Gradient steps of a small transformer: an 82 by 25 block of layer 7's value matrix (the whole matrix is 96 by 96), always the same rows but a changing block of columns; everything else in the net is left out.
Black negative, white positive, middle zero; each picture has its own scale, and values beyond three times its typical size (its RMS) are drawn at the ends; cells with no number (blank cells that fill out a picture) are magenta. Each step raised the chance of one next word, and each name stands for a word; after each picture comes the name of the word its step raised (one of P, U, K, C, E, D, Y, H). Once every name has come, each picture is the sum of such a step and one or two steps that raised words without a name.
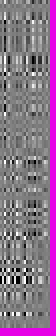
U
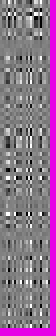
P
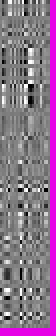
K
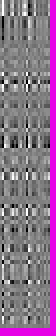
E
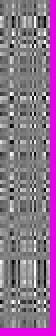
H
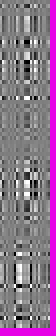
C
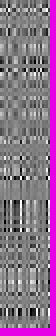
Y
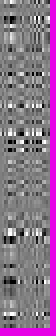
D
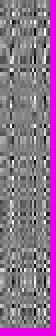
Y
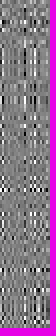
K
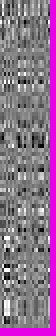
E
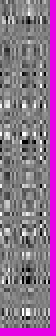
D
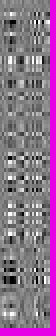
U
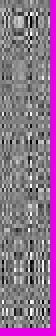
H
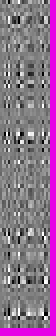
D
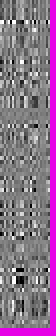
U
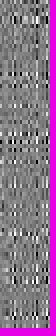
D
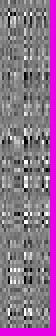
P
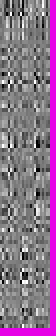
E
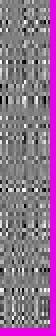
K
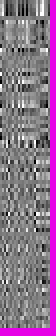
E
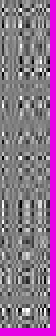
Y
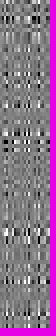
D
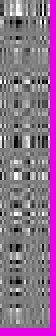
E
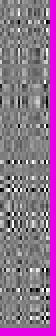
K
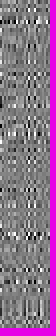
D
